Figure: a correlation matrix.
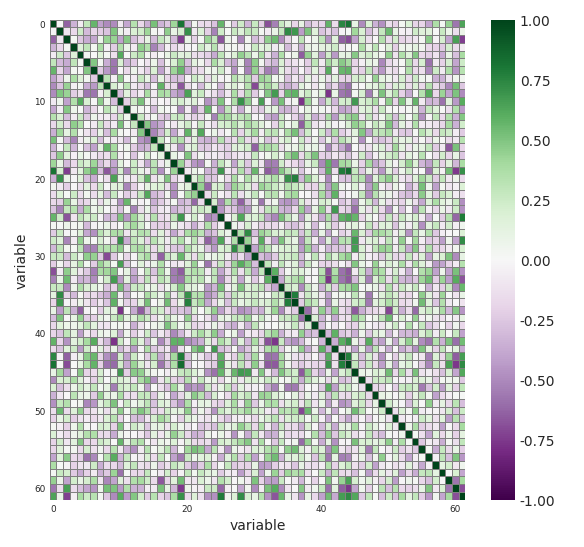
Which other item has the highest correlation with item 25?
61
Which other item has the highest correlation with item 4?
10
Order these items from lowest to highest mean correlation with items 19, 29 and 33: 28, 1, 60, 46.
60, 46, 28, 1
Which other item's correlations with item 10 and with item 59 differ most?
31
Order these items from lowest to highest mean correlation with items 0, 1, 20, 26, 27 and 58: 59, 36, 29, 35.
59, 29, 36, 35
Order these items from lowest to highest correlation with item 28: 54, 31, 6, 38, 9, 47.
9, 6, 47, 38, 54, 31
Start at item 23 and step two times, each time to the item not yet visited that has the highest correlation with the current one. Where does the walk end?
2
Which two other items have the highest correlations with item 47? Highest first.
41, 18
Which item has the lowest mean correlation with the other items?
37
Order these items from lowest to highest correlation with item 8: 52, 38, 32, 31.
38, 52, 31, 32
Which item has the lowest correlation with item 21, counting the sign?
23
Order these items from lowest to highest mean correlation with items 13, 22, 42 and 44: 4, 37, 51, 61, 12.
51, 37, 4, 12, 61
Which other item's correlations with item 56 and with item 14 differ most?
30
